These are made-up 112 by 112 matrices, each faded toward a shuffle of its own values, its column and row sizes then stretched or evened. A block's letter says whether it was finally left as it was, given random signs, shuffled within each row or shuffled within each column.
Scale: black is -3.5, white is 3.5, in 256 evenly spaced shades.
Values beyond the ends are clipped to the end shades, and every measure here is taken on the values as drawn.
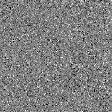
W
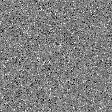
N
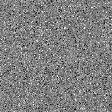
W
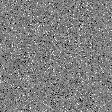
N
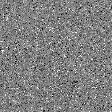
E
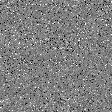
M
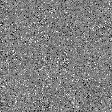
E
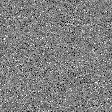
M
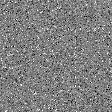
N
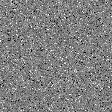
M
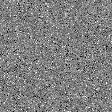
N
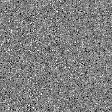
W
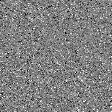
E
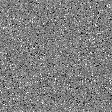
M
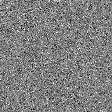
N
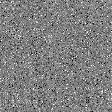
W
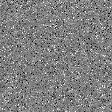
W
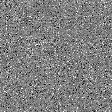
W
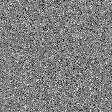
N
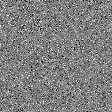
M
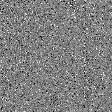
N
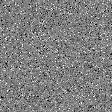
M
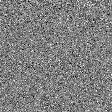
M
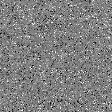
E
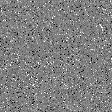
W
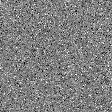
N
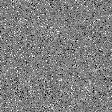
W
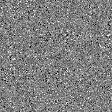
E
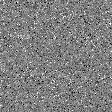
M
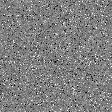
M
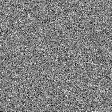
M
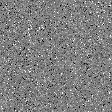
N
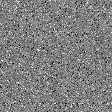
M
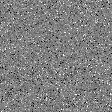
M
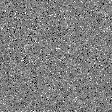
E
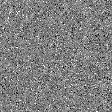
E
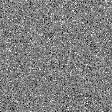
E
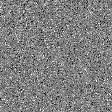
N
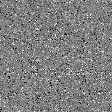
W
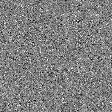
E
